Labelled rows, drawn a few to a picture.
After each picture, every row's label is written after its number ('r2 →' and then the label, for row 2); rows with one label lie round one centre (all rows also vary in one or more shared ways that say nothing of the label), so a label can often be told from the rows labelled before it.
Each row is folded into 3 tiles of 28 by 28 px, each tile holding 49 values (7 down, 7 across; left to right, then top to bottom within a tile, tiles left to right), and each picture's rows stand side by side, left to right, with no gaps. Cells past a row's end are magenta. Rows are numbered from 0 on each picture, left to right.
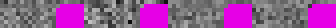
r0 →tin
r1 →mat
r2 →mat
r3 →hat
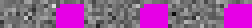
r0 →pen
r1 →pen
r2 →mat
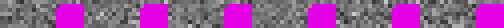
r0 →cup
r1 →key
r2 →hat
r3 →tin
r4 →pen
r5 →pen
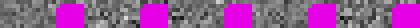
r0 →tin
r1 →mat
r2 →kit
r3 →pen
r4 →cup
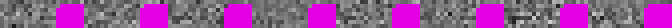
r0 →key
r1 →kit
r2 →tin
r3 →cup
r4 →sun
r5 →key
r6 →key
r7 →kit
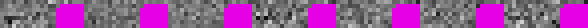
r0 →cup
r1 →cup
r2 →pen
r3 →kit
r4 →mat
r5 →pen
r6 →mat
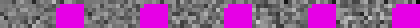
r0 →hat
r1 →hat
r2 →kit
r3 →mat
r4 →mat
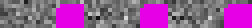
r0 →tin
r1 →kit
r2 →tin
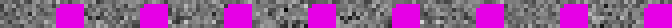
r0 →sun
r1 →hat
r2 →pen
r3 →key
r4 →tin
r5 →tin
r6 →kit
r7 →sun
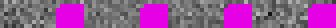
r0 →kit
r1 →cup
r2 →cup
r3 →kit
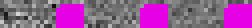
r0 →hat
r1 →kit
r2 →mat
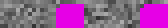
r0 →key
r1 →hat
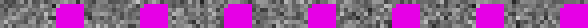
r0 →tin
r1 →hat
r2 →tin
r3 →kit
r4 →tin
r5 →sun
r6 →pen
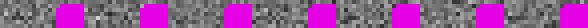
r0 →tin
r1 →mat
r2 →pen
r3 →cup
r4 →pen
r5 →mat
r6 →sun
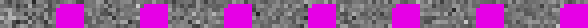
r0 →hat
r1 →kit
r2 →key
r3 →hat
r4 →pen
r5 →key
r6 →kit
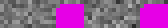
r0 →key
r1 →hat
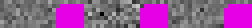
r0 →sun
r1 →tin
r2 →key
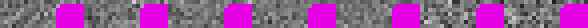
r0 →tin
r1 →kit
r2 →tin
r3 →cup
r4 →tin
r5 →mat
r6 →sun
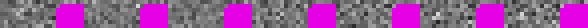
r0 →pen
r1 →cup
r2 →mat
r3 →pen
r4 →sun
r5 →cup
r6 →kit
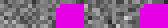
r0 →tin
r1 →mat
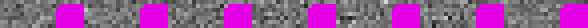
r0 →sun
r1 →key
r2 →tin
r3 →sun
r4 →kit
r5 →pen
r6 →mat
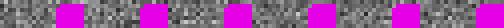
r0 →kit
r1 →hat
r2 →key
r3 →key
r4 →key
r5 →mat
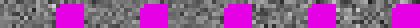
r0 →tin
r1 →key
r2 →tin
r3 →tin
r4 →hat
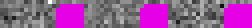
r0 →kit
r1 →sun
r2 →sun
